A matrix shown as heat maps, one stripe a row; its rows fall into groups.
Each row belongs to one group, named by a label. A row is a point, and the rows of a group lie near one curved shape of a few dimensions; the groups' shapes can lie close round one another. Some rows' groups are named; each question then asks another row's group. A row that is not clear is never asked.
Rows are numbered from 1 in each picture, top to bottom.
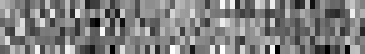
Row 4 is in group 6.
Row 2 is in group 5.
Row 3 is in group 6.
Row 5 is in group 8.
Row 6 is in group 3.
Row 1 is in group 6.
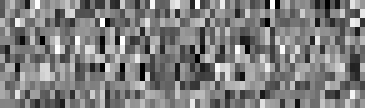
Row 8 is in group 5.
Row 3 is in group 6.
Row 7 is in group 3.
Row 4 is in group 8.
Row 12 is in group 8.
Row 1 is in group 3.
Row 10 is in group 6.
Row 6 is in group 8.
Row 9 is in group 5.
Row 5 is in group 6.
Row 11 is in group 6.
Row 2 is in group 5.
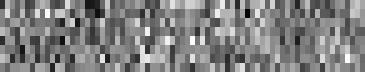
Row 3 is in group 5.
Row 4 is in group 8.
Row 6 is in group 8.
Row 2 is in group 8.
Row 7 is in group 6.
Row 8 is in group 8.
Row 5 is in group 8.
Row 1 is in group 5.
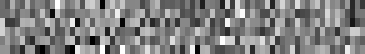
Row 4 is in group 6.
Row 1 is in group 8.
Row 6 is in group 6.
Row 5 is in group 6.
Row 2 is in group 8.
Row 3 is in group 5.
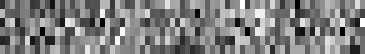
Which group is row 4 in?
6
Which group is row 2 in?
6
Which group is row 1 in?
8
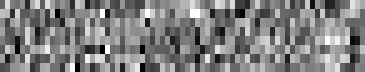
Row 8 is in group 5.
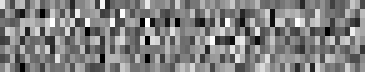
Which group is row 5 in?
8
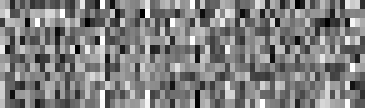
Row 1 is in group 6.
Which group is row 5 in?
6
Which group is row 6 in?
5
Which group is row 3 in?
3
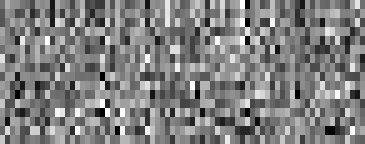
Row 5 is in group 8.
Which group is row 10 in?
6
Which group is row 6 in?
3
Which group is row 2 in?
8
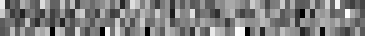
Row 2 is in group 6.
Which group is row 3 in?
8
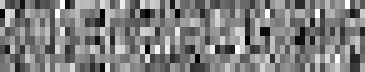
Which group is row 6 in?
8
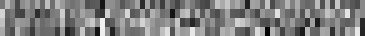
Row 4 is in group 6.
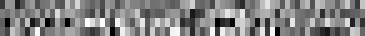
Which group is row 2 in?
6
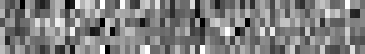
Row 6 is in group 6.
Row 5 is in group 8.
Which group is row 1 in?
6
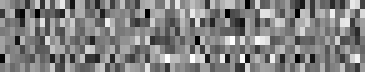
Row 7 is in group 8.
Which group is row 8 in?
5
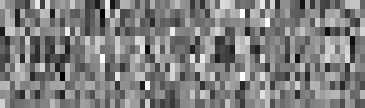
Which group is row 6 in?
8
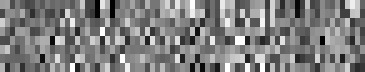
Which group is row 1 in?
6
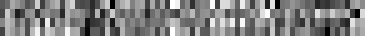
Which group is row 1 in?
3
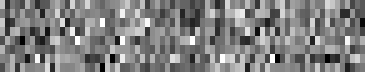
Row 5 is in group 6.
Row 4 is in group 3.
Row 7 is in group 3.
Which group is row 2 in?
6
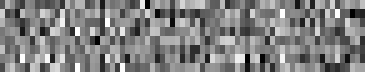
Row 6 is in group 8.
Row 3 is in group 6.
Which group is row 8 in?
6
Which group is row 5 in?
6
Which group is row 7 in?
8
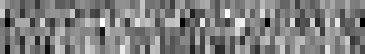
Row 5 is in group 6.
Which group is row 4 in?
8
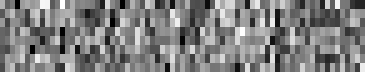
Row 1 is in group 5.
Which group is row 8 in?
5
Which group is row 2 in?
3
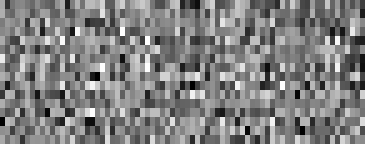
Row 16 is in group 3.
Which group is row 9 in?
6
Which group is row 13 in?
6
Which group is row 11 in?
8
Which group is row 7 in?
5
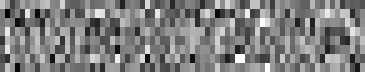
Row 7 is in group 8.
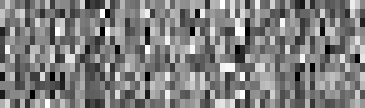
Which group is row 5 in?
8
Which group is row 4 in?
8
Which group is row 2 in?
6
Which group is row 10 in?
8
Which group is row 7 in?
5
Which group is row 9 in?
8
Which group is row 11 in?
8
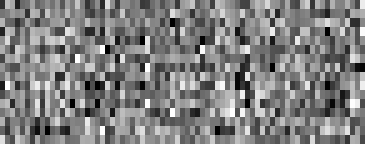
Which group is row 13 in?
3
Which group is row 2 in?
3
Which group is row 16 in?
6
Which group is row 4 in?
5
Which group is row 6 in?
6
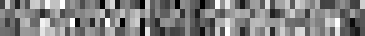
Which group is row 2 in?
6
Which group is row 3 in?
5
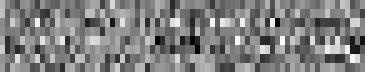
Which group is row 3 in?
3
